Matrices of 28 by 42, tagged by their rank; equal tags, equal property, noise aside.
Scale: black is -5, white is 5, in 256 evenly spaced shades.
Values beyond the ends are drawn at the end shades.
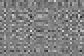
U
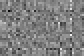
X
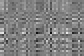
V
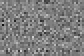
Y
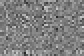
Y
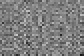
Y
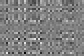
V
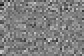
Y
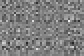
X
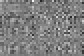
X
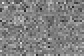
Y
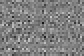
X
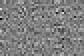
Y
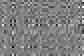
U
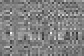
U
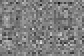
Y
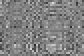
X
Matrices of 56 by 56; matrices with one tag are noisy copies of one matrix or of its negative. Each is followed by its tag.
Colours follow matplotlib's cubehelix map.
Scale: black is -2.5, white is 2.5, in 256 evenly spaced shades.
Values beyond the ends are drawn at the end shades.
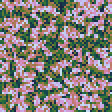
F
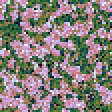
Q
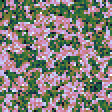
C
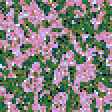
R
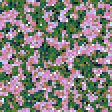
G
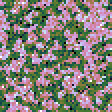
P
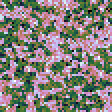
F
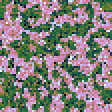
Q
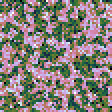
G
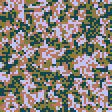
G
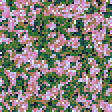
C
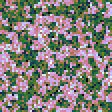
C
